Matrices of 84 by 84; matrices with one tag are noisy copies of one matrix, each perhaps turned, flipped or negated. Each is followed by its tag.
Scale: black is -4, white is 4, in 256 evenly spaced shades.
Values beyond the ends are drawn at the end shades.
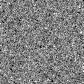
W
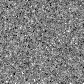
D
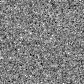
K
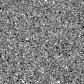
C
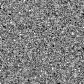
D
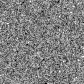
C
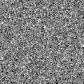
C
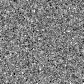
D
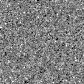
C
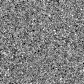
K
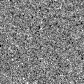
C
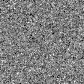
K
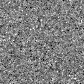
K
